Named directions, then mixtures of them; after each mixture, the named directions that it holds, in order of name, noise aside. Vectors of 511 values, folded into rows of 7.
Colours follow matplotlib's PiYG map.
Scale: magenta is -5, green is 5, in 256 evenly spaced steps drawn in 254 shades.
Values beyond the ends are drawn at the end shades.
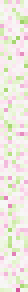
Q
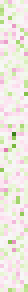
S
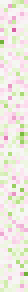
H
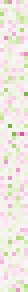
Q, S.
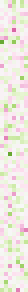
H, Q.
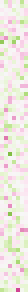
H, Q.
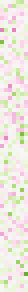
H.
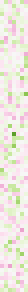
H, Q, S.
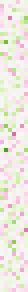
Q, S.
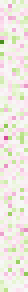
H, Q, S.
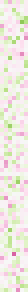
Q.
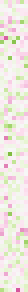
H, Q.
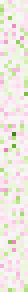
S.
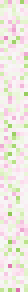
H, Q, S.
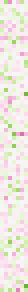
Q, S.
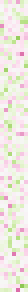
Q.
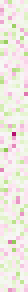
S.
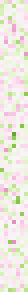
H, S.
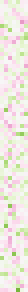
Q.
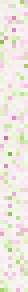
H, Q.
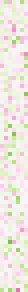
H, Q, S.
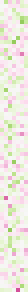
Q.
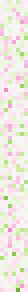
Q.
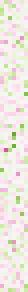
S.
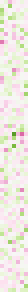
H, S.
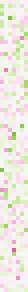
Q, S.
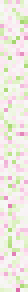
Q.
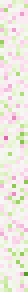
H.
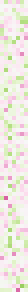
Q.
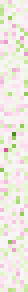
S.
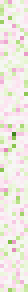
S.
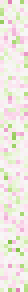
H, Q, S.
